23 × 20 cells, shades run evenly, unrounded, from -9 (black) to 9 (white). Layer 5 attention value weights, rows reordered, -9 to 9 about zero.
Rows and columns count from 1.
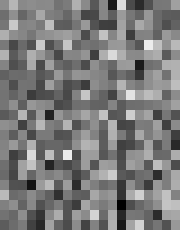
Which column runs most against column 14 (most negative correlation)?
11
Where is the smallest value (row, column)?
21, 14
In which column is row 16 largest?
8
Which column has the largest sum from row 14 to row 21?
13
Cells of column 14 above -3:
14
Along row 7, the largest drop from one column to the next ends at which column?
16
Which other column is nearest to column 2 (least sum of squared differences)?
9
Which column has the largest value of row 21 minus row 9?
10
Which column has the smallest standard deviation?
1
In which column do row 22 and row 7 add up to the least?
5
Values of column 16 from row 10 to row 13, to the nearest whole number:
3 -1 1 0
